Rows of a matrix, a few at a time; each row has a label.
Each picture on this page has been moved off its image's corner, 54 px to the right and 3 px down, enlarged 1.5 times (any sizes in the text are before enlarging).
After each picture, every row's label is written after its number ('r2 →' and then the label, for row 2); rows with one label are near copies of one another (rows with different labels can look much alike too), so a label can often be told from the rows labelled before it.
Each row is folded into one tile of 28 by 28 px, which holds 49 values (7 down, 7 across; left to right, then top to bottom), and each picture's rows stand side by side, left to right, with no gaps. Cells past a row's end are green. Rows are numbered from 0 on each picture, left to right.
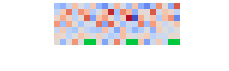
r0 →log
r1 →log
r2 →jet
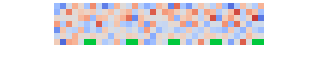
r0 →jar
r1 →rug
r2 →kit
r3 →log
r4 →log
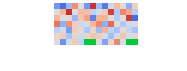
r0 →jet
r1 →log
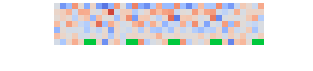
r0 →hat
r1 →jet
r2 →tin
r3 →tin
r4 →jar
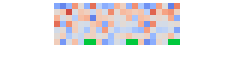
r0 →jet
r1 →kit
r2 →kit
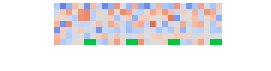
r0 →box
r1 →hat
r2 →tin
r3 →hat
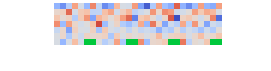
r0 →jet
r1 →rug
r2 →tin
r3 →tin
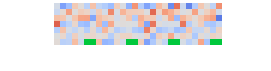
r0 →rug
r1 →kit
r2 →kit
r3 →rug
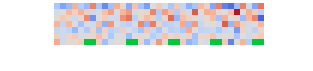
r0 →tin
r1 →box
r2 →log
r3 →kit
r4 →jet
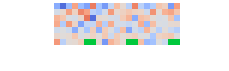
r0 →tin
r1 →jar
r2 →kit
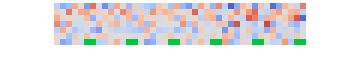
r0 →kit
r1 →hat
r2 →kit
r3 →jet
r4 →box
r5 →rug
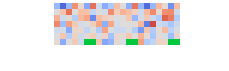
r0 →jet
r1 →kit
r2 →box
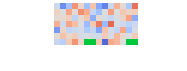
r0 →hat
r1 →jar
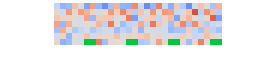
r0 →kit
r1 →tin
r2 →hat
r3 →log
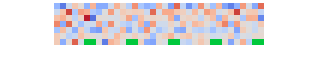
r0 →log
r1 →jar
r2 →kit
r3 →hat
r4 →jet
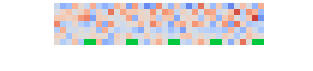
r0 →rug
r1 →kit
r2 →hat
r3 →hat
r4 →log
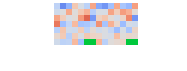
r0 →rug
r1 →tin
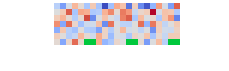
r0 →log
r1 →box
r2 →jet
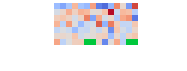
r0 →tin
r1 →jet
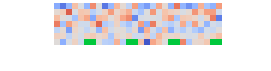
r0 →jet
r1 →rug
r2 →jar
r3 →tin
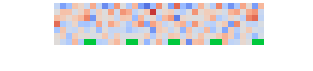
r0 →rug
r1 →hat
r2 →jet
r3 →jar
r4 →box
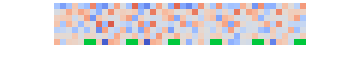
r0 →tin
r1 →jar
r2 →jar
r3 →jet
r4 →kit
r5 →jar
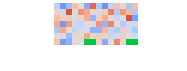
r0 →kit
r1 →log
